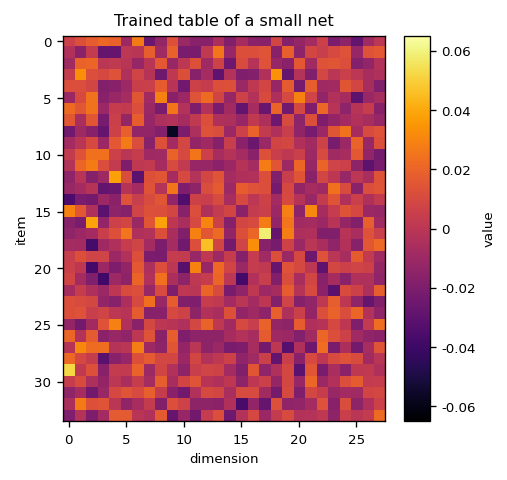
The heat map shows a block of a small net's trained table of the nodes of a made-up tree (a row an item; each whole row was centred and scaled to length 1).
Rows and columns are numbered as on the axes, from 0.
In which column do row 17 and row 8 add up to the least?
9
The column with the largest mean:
6
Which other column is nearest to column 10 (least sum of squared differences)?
18
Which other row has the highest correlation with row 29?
7
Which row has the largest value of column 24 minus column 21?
8
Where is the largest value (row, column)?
17, 17
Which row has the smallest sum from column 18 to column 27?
0
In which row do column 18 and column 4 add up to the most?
3
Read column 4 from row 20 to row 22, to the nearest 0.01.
-0.02 -0.01 0
